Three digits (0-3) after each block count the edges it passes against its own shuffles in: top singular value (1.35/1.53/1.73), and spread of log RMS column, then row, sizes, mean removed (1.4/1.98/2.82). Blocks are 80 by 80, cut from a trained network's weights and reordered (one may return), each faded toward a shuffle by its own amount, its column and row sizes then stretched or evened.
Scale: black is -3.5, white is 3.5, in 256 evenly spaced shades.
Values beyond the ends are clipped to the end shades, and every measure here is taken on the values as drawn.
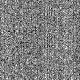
2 0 1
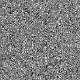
0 2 0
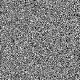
1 1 0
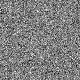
1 0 0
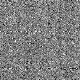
0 0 2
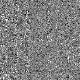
0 2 0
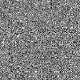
3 1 2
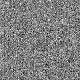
0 0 0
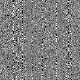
2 3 0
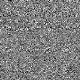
3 1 2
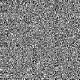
3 2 1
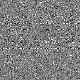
1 1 2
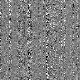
0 3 0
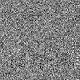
2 0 1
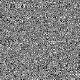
2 1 2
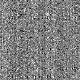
2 1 2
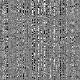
3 3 2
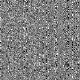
0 3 0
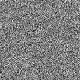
3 0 0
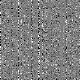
2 3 1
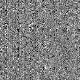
1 2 1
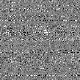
0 1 3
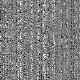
3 3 1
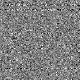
1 1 2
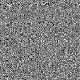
2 1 2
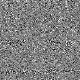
0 1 2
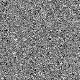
0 1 1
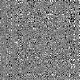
1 3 2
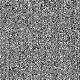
1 0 2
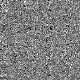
1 2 0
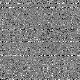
2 1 3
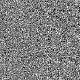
0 2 0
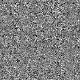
1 2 1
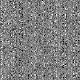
1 3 1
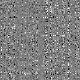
0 3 2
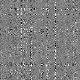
2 3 2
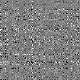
3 3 3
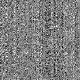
2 2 1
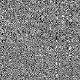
1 2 2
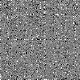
0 2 2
